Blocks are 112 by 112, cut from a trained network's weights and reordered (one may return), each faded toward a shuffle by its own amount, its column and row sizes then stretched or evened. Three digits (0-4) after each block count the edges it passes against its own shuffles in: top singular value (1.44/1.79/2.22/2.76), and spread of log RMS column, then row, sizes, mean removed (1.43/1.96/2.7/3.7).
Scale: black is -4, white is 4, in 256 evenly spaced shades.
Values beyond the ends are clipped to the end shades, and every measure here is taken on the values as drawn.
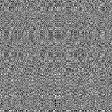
4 1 3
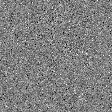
0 1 0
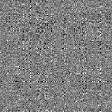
3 3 2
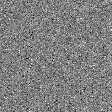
0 1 0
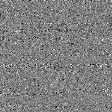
0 0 3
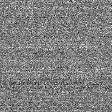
1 1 2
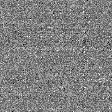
0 2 1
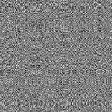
3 2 3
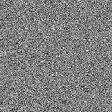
2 0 1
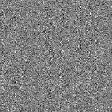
2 2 0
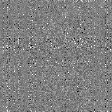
0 3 2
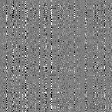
3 4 2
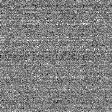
2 2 2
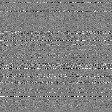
2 0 4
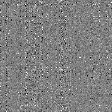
1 3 1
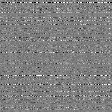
2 0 4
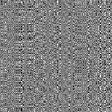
4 4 0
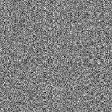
3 2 0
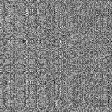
3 2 0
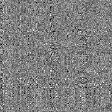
2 3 1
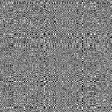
4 3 3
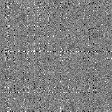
1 3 2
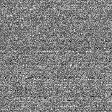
1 1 2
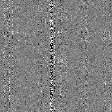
2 4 0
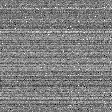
4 0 2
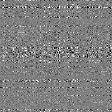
2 2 4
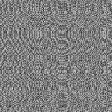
4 2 2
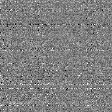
1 2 3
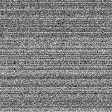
4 0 2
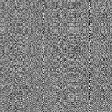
4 3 0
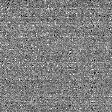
1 2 1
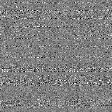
1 1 4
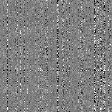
2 4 1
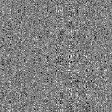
2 3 0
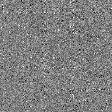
0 2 1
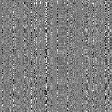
4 4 0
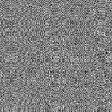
4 2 0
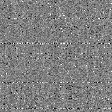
2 0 2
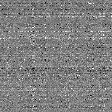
2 2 3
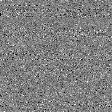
1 0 3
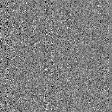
0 3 1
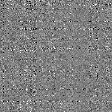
0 3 3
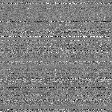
1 1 4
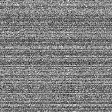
4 2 1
